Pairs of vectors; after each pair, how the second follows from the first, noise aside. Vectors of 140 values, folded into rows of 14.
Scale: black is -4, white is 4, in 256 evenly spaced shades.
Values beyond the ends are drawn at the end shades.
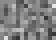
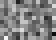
copied.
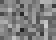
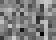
copied.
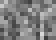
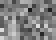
negated.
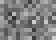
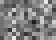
wrapped around, negated.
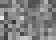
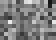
reversed.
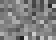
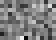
negated.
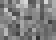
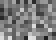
reversed.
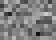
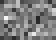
wrapped around, negated.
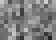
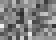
wrapped around, negated.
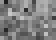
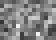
wrapped around, negated.
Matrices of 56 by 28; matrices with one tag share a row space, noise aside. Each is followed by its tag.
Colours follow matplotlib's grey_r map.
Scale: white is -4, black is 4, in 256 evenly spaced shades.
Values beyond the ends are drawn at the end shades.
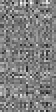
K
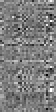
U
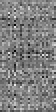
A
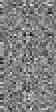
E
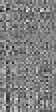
K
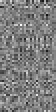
K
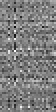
A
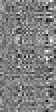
U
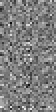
E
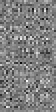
K
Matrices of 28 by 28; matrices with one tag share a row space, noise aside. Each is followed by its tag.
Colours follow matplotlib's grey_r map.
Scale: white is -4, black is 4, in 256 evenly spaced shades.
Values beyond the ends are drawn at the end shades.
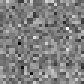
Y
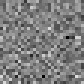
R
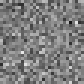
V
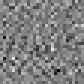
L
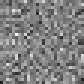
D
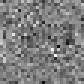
R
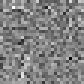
V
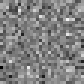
R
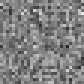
Y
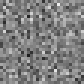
R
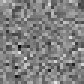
D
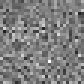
V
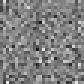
L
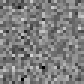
V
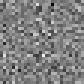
L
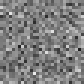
Y
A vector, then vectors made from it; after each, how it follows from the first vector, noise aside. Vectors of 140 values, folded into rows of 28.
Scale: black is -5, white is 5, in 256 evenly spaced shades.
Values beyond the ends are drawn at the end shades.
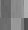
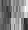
scaled up.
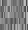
sign-scrambled.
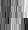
scaled up.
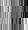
negated, scaled up.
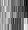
negated, scaled up.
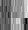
scaled up.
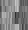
wrapped around.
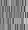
sign-scrambled.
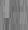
wrapped around, shrunk.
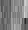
copied.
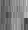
copied.
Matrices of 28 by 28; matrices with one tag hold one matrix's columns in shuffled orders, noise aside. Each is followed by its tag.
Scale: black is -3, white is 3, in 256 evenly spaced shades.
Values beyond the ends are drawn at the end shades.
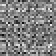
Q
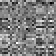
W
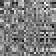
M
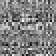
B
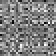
Q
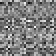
W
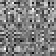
M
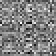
Q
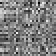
M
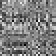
B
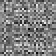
Q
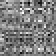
M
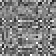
W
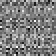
W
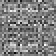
Q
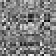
B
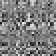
B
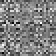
Q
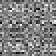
Q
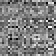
W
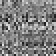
B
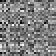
Q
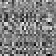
B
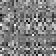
B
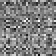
W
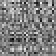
M
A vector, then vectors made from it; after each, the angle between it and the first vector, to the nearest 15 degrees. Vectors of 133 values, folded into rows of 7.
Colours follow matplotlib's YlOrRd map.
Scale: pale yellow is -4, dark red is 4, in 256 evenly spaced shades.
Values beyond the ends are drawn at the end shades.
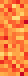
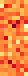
60 degrees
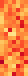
90 degrees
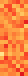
30 degrees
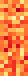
75 degrees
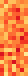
120 degrees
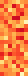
165 degrees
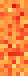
135 degrees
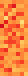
105 degrees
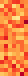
15 degrees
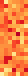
75 degrees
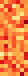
15 degrees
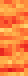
105 degrees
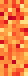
120 degrees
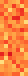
150 degrees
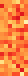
150 degrees
